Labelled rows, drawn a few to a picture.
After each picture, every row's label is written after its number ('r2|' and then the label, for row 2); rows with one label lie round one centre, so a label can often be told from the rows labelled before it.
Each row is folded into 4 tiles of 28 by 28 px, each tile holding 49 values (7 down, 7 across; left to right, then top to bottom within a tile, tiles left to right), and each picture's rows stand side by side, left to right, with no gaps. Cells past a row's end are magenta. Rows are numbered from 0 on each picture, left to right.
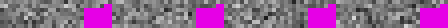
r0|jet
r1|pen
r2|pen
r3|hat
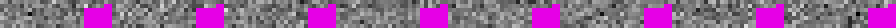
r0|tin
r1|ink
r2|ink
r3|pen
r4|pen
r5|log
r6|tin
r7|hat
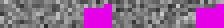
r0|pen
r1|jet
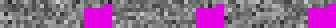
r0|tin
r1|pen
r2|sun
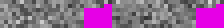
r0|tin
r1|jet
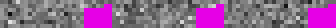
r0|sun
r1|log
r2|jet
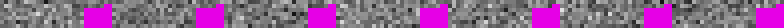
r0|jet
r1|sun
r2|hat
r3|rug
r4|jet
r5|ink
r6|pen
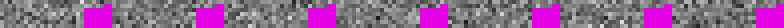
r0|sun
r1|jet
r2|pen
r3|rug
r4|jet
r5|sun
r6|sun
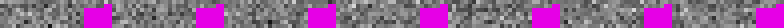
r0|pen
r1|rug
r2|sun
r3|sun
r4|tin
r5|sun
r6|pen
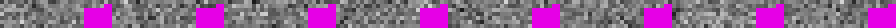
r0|rug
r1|pen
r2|ink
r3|pen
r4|pen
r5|sun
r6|jet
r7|pen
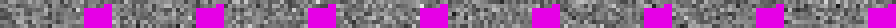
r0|rug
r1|hat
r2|pen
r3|sun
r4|rug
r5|sun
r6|rug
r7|tin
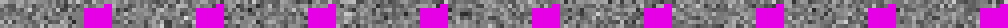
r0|sun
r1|jet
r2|rug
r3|log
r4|sun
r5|sun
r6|ink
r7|hat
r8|jet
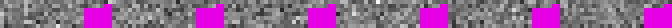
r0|log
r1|ink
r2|log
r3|pen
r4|jet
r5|rug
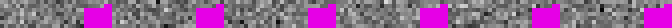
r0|rug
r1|tin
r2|jet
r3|tin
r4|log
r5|hat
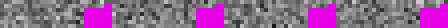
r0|hat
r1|tin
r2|rug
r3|hat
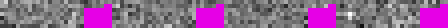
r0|rug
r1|rug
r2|hat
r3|jet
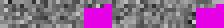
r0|tin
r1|hat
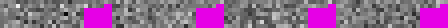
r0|pen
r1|log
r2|sun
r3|hat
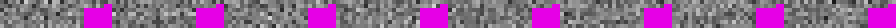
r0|sun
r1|sun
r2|pen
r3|jet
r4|sun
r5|sun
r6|ink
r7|pen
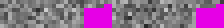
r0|log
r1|tin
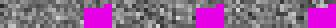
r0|pen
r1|log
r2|ink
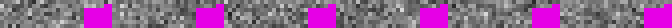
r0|log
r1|ink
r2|hat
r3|tin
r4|ink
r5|hat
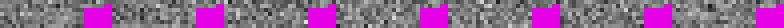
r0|jet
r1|sun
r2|jet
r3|rug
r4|sun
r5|rug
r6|ink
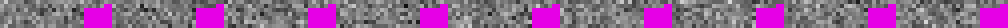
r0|hat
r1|jet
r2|log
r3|pen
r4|hat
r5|ink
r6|jet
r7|jet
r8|log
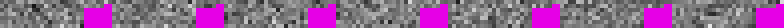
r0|sun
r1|hat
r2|rug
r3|pen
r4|ink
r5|rug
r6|log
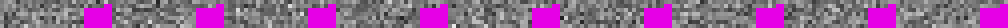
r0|pen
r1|tin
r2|jet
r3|hat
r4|log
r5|sun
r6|jet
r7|jet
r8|log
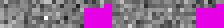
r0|hat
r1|pen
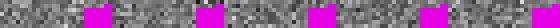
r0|sun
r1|pen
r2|tin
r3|pen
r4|pen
